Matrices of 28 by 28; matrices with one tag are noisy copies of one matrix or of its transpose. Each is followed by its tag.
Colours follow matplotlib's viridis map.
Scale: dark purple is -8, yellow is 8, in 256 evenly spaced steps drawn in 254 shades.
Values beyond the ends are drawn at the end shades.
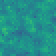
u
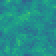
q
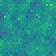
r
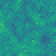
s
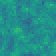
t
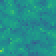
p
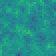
u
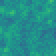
p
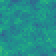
r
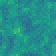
t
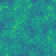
q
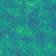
u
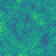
s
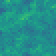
q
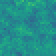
u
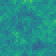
s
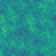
u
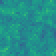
p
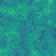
p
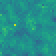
u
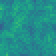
q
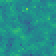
t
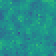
r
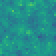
u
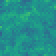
q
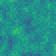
t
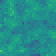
p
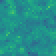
p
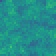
p
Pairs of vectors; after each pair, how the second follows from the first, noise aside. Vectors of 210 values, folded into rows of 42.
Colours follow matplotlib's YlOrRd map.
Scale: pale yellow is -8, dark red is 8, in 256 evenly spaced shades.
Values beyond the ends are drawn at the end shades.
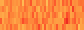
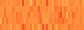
negated, partly zeroed.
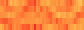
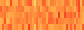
sign-scrambled.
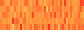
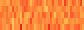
sign-scrambled.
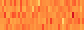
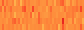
negated, partly zeroed.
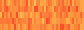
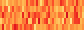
wrapped around, negated, scaled up.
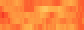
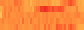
negated, partly zeroed.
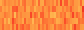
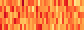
wrapped around, scaled up.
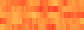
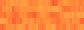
negated, shrunk.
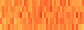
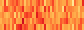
wrapped around, negated, scaled up.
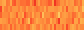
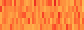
sign-scrambled.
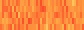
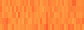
negated, shrunk.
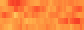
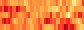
reversed, scaled up.
